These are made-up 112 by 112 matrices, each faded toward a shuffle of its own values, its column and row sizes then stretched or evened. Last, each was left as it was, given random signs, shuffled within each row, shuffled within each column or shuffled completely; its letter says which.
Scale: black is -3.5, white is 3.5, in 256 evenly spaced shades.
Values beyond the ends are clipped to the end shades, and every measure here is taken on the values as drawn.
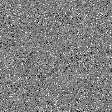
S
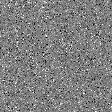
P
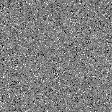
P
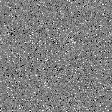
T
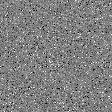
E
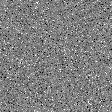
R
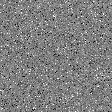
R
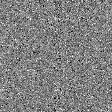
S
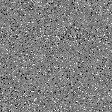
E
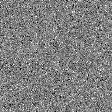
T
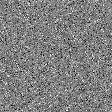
R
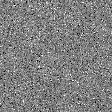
P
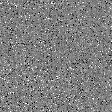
S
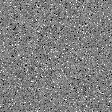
P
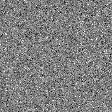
P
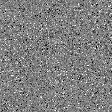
T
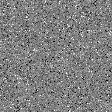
P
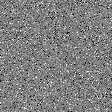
E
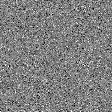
T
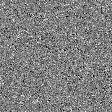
E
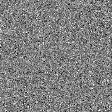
S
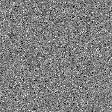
S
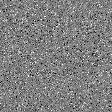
E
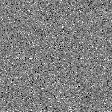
T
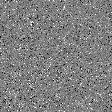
S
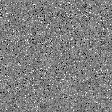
T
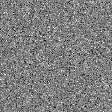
S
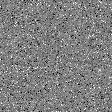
R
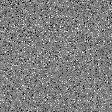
S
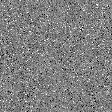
S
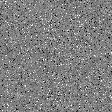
P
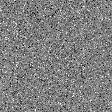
P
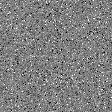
P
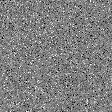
R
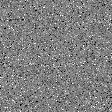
E
